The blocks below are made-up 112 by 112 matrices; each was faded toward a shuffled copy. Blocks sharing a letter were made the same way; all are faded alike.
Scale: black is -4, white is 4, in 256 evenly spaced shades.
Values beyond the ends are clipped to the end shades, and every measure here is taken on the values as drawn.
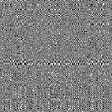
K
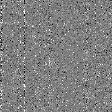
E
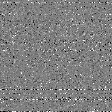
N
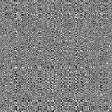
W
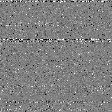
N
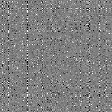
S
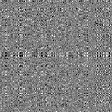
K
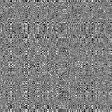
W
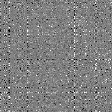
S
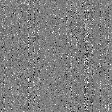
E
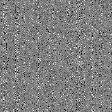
E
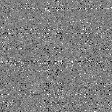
N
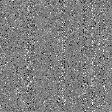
E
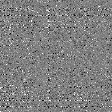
N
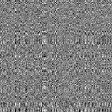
W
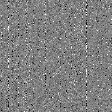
E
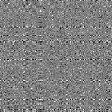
K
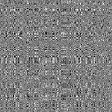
W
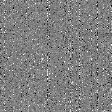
E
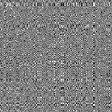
W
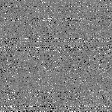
N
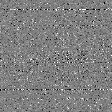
N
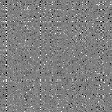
S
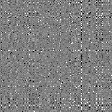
S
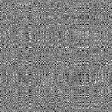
W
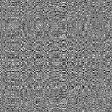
W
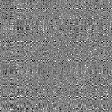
K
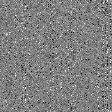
E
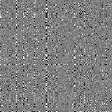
S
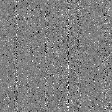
E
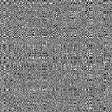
K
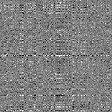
K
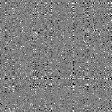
S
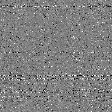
N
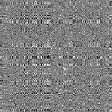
W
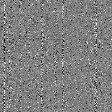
E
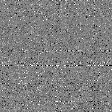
N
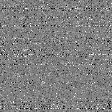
N
